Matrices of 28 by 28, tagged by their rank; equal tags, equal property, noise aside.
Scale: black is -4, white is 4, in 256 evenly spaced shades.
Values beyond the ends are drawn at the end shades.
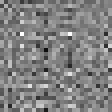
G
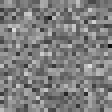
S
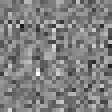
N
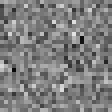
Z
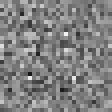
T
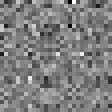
G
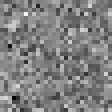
S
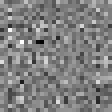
N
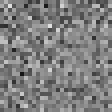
Z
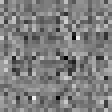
G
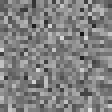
Z
